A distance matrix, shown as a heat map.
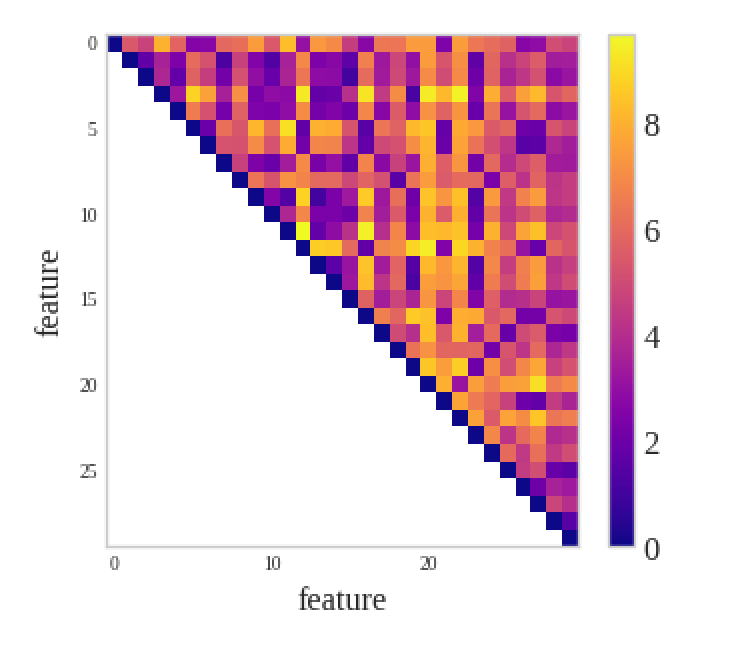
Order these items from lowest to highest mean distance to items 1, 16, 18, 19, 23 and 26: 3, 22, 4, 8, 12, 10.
10, 4, 8, 3, 12, 22
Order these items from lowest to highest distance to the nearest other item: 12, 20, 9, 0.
9, 12, 0, 20
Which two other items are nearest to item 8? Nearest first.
18, 24
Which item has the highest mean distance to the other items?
20
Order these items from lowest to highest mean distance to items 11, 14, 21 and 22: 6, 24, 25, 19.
19, 25, 6, 24
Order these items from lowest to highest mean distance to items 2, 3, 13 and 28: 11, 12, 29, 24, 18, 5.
11, 29, 18, 24, 5, 12
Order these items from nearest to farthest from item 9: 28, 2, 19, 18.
19, 2, 28, 18
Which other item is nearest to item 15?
2
